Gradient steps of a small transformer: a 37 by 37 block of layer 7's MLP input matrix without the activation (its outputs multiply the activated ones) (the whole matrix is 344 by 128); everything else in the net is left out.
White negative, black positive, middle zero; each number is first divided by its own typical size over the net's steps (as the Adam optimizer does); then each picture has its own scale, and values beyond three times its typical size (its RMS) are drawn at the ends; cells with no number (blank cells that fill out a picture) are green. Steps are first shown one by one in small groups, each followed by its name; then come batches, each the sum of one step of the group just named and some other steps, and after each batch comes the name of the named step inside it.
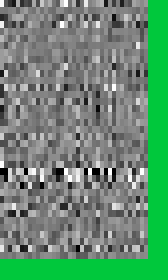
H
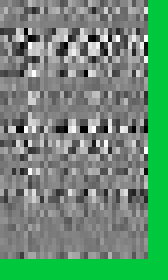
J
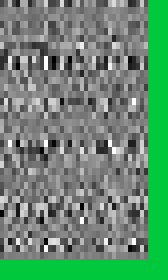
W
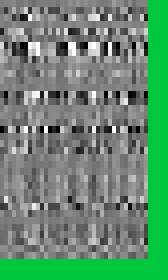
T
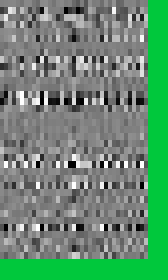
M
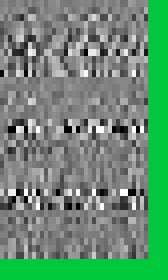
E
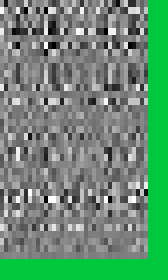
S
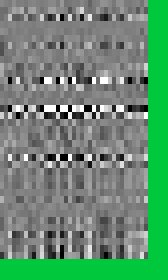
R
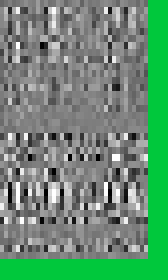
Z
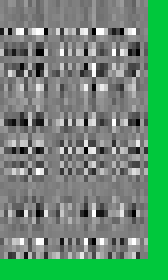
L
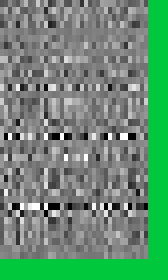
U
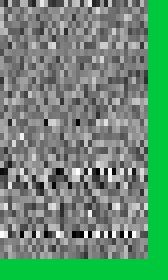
H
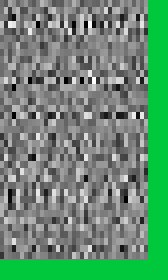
Z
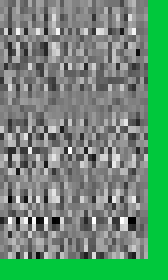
Z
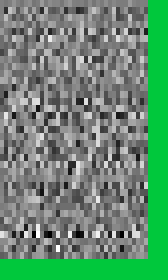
M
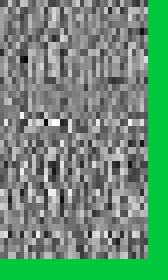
Z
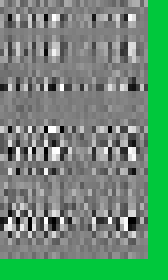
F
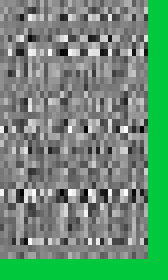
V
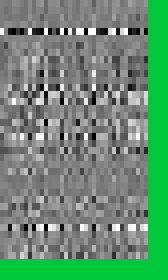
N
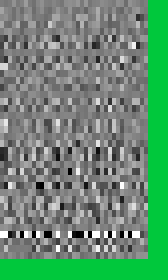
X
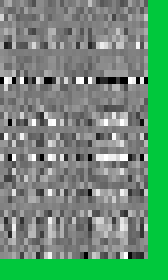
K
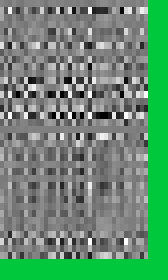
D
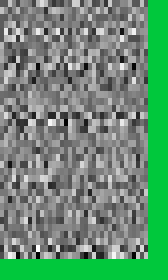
K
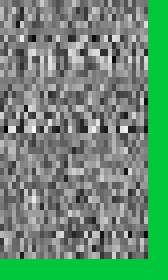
V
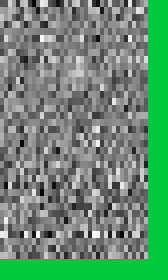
X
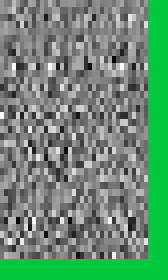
F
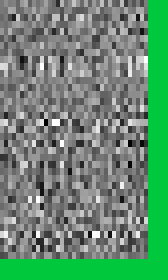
X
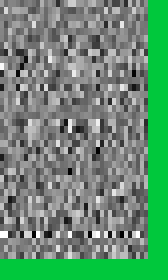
X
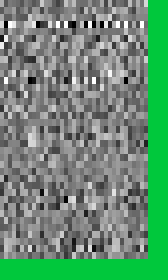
D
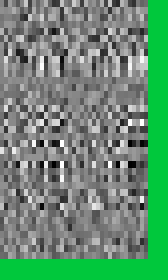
V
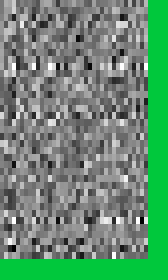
K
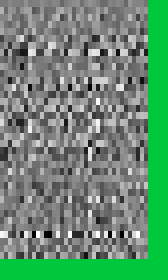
X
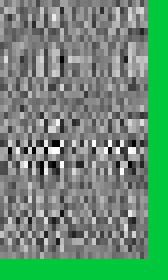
F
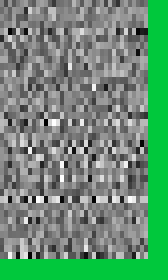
N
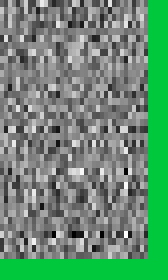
V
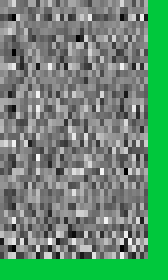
V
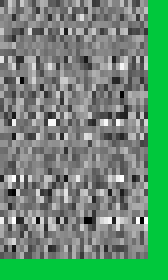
N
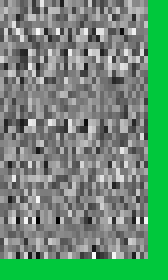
V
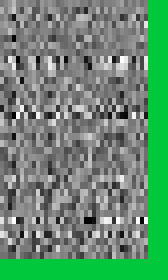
X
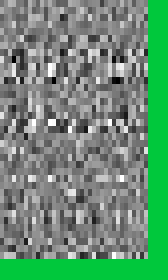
V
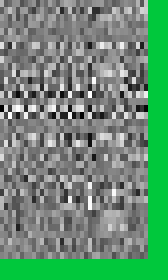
D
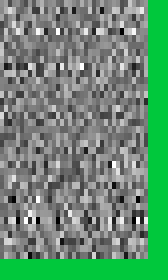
D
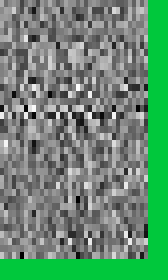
D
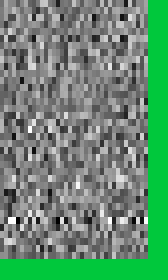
F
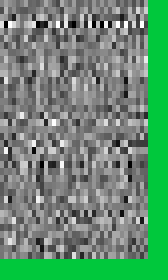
K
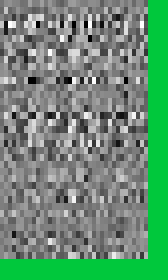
V
